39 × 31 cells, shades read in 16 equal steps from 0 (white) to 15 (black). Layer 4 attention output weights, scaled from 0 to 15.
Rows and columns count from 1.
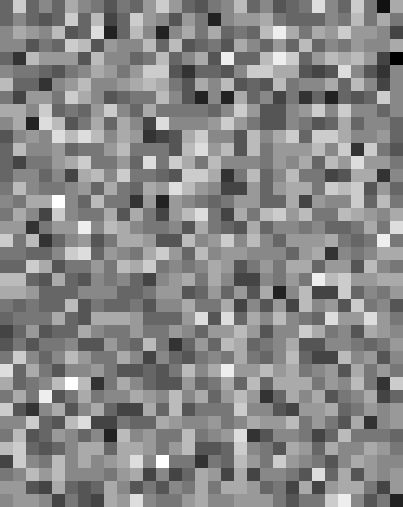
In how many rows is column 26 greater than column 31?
17
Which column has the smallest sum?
27
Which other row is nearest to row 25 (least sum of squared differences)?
12
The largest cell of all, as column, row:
31, 5
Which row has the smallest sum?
11
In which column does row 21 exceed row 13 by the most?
28
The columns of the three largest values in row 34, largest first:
9, 20, 25
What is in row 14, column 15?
3
